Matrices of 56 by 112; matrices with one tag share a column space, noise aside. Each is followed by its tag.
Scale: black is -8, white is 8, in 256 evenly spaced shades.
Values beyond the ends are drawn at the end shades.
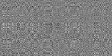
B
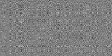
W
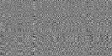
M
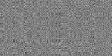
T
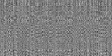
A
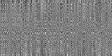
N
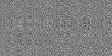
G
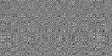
M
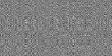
G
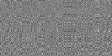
M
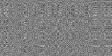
W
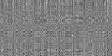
A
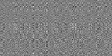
B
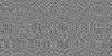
B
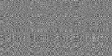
M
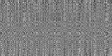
N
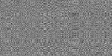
T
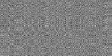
G
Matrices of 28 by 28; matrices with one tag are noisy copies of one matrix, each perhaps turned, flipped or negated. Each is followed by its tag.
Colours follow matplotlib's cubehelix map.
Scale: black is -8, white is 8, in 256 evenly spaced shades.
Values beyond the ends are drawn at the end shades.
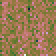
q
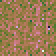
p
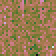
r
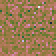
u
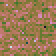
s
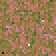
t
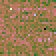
s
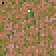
t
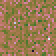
u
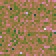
s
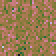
r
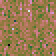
s
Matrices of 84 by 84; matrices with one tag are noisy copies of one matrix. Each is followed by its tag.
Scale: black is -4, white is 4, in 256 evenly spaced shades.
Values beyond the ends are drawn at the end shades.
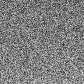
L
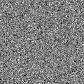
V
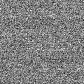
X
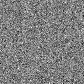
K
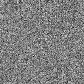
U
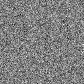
V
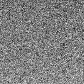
L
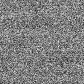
X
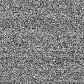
X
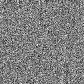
U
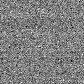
X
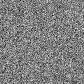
K
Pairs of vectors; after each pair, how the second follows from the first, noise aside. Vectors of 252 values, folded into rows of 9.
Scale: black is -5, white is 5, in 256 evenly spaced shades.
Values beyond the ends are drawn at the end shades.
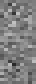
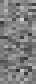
reversed, negated.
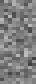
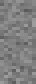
wrapped around, shrunk.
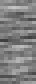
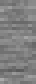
wrapped around, shrunk.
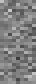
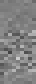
negated, partly zeroed.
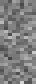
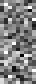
wrapped around, scaled up.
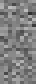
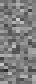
reversed.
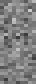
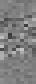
wrapped around, negated, partly zeroed.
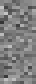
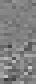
negated, partly zeroed.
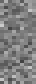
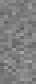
wrapped around, shrunk.
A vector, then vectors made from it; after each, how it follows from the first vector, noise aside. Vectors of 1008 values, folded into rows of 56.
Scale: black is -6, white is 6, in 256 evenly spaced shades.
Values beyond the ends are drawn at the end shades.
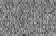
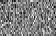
reversed, negated, scaled up.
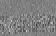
wrapped around, negated, partly zeroed.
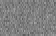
shrunk.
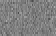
reversed, shrunk.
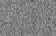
reversed, shrunk.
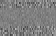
wrapped around, negated, partly zeroed.
